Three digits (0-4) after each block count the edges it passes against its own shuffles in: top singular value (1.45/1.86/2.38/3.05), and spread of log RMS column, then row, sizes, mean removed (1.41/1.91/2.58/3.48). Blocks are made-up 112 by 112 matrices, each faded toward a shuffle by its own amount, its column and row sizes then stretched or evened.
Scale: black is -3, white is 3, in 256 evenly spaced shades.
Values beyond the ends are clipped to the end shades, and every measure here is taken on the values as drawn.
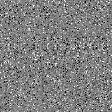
2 1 1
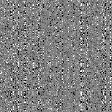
3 4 0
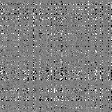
1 4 4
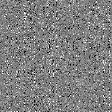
1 3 1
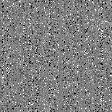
0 3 0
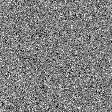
0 0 1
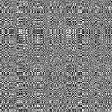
4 4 4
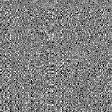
3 3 3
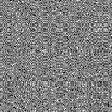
4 0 0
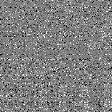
2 0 3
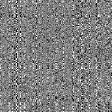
3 4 1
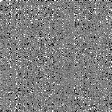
2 3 2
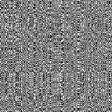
4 4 0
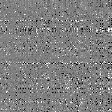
3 3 3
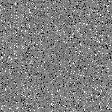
0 2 0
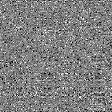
2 0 2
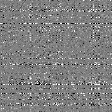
3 2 4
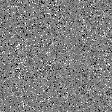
0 2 1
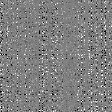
0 4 3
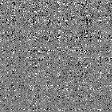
1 3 4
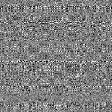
3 1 4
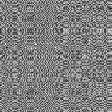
4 1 1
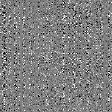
2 4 2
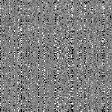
3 4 1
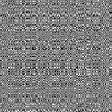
4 2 4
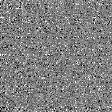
1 1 3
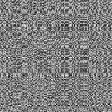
4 0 3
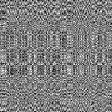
4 1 2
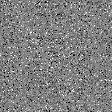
1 1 1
